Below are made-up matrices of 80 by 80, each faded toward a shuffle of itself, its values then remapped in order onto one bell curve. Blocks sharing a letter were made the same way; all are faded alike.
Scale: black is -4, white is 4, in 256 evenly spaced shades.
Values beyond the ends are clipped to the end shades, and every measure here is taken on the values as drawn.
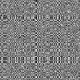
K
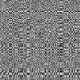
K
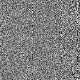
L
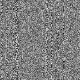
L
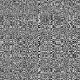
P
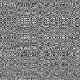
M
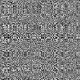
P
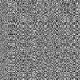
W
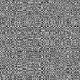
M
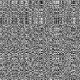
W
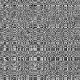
K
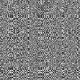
P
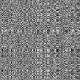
W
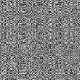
P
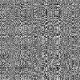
P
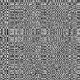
K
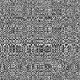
M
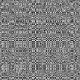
K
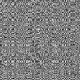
M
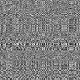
M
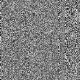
L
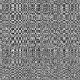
K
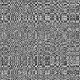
K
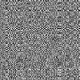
W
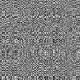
W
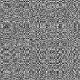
W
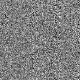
L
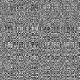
W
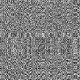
W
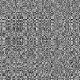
W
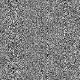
L
